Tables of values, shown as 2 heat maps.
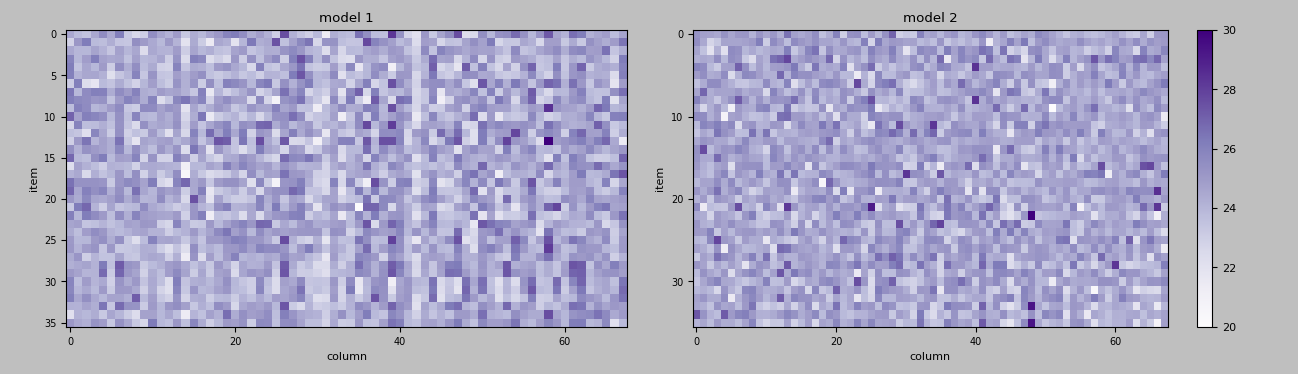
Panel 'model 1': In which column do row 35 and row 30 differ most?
39
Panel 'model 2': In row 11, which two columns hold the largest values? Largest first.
34, 29
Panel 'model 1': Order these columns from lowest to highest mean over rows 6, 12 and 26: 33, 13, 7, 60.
7, 60, 33, 13
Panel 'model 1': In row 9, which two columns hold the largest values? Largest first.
58, 39
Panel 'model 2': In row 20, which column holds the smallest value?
44
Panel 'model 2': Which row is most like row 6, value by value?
30
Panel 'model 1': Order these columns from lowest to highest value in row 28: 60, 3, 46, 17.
17, 3, 60, 46
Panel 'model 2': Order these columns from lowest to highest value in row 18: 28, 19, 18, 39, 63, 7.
18, 39, 63, 7, 28, 19
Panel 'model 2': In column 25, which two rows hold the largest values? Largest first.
21, 8
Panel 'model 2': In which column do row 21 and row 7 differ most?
1
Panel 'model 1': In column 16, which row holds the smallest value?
27
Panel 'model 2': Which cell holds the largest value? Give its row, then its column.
22, 48
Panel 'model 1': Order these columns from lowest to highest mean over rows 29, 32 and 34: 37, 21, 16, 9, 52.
52, 9, 16, 21, 37
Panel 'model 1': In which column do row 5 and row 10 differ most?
66
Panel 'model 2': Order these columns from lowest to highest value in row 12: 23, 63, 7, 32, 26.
63, 7, 32, 23, 26
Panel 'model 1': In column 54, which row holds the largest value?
12
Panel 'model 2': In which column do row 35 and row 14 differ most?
48
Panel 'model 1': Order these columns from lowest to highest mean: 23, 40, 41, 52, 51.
52, 41, 51, 23, 40
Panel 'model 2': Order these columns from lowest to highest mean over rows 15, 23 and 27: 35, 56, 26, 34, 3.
56, 35, 26, 3, 34
